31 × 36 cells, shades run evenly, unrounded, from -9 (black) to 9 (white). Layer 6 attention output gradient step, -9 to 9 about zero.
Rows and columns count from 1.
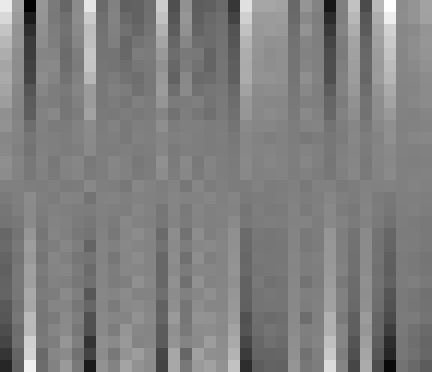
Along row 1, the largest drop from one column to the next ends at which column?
3
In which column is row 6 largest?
8
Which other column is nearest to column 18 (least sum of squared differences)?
6
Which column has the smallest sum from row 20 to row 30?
33
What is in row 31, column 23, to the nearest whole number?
-2
